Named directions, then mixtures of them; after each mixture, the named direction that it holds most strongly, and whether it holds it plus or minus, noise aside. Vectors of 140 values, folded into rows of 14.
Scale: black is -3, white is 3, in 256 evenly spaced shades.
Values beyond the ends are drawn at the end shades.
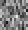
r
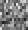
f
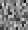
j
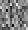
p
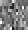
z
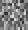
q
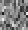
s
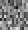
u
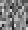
f, minus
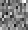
f, plus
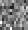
z, plus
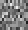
u, minus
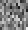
f, minus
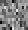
z, minus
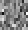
s, plus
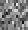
f, plus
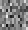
p, plus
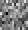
f, plus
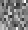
j, minus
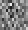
p, plus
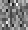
p, plus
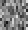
r, plus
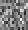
q, minus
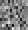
p, plus
